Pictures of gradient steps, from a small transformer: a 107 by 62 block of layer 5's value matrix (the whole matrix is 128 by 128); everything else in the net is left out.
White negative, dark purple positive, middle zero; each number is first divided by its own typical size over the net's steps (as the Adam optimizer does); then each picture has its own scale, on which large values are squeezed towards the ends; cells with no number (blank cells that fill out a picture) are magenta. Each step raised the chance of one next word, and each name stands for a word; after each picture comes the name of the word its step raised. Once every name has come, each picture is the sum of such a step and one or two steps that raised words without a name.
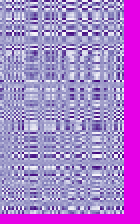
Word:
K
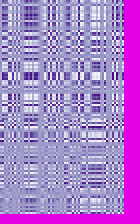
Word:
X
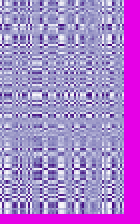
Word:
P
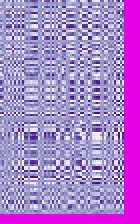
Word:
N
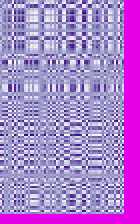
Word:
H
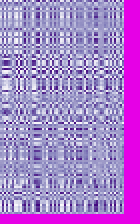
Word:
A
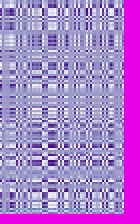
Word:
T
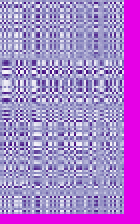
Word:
H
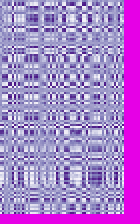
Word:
X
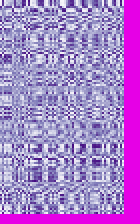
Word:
T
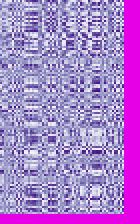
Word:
H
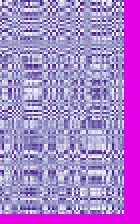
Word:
K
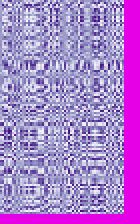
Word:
H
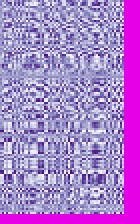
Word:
P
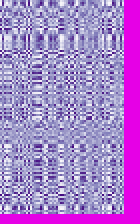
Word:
T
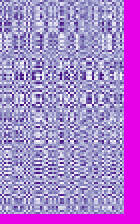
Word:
X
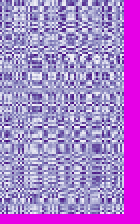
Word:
X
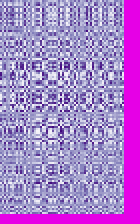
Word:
X
